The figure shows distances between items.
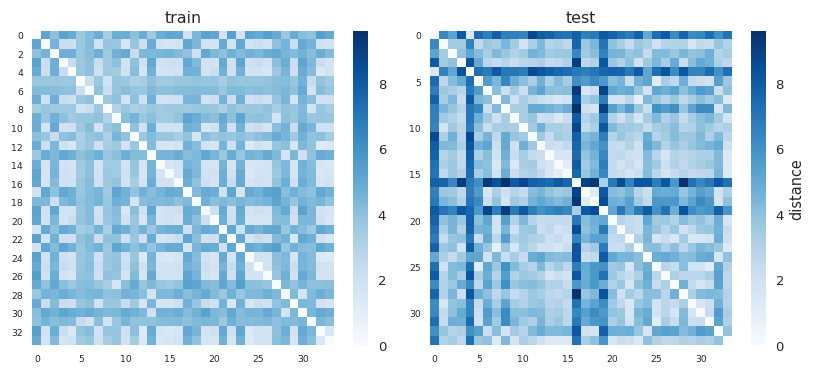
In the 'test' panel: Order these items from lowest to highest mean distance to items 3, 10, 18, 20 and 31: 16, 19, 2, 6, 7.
7, 6, 2, 19, 16
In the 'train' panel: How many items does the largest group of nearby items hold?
18
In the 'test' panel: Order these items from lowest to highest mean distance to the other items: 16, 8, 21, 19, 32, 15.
15, 21, 32, 8, 19, 16
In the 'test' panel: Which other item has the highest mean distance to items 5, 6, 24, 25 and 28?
16
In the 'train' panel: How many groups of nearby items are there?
6
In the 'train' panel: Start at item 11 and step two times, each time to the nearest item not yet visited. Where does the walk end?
2
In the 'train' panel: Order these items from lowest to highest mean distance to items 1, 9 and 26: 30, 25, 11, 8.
25, 8, 11, 30
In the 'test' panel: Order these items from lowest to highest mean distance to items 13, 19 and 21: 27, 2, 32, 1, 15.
15, 27, 1, 2, 32
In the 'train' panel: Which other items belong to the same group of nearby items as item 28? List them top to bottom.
13, 30
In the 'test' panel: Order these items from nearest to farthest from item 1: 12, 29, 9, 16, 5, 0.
29, 5, 9, 12, 0, 16
